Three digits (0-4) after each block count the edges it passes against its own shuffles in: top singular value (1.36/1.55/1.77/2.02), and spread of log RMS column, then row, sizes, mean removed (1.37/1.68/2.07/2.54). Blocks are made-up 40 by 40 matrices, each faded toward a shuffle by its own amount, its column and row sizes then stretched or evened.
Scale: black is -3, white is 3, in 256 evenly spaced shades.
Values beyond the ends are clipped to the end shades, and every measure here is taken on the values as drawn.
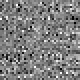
2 1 2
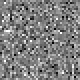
1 0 0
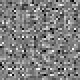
3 1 2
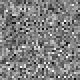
2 0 1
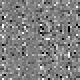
1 3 1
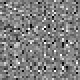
3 3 1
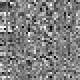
3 4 2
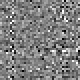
3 3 2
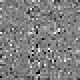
0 3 1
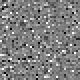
1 0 0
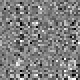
4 2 3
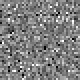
1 1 0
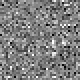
2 2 2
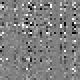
0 4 3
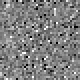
1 0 0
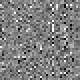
3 3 0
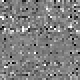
1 2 3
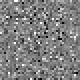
0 3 2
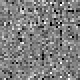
0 2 1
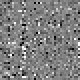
2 2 2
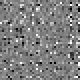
2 3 2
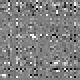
2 4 4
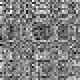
4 3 1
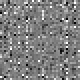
2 4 1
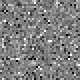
1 0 0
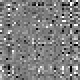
4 3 2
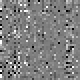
2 4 1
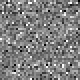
0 0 2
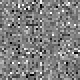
1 2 2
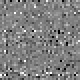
1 0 3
